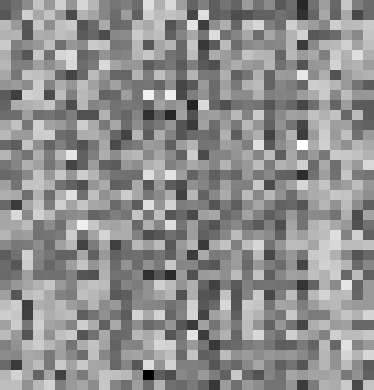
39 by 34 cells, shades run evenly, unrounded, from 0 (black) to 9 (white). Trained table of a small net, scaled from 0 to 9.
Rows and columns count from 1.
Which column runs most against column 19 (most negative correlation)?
18
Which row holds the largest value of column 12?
20
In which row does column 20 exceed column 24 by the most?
4
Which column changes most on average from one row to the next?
28
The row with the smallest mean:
11
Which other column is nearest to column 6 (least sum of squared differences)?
23
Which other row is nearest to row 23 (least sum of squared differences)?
27
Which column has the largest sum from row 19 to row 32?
30
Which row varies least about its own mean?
36
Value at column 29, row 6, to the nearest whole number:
6
